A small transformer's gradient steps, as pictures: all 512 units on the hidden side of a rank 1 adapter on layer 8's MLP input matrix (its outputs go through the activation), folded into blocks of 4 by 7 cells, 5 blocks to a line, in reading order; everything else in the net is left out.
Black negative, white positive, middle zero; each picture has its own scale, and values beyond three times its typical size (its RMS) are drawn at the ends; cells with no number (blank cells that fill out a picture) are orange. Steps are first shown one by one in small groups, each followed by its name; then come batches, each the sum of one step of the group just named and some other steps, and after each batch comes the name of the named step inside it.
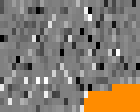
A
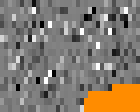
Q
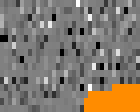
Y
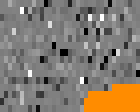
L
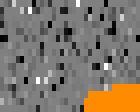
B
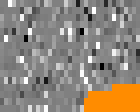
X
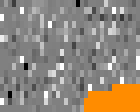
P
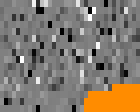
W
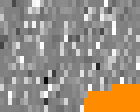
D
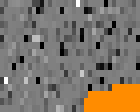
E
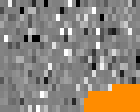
X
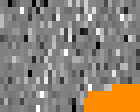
Y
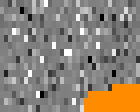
Q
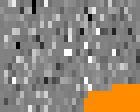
X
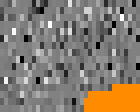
E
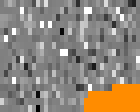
P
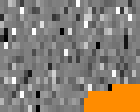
Y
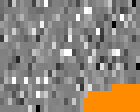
A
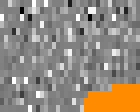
X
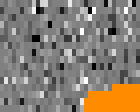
W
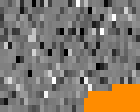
E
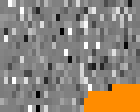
X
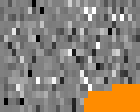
W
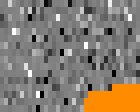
L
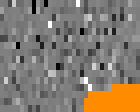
Y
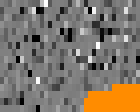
W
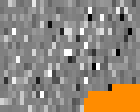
Q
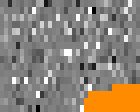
Q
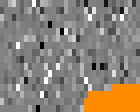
W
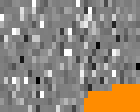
E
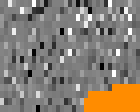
W
